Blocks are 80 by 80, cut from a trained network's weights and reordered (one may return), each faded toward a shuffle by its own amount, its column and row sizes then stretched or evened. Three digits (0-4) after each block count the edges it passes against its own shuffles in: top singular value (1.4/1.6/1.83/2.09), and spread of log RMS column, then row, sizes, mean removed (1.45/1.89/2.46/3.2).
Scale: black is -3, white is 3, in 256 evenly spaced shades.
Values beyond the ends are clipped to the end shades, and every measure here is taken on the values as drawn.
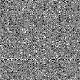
3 1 1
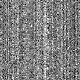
4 2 0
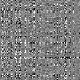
4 4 3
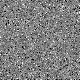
0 0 0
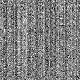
4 0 0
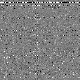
4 0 3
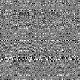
4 1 4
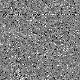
1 1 1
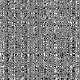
4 4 3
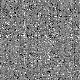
0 1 1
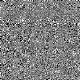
0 3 3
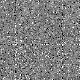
1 2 0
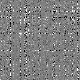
1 4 2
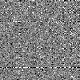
4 1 2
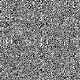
2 2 1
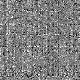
2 1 2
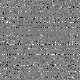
1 1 4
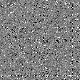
0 2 1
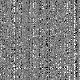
3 4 1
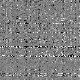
2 2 4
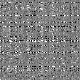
3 2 4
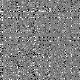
1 3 3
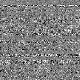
2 1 4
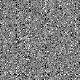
2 2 0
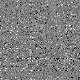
0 1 2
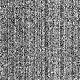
4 0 0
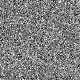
0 0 1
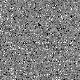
0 1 1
